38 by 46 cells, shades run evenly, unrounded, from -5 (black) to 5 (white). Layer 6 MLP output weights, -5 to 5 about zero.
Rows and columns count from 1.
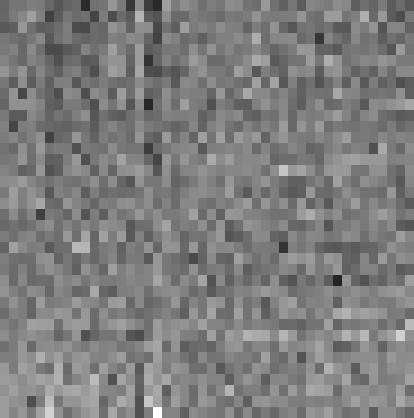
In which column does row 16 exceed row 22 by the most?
32
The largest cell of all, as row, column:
38, 18
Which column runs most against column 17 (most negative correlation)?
16
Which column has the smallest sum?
17
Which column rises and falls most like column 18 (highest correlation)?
6
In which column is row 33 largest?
5
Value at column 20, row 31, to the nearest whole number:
1
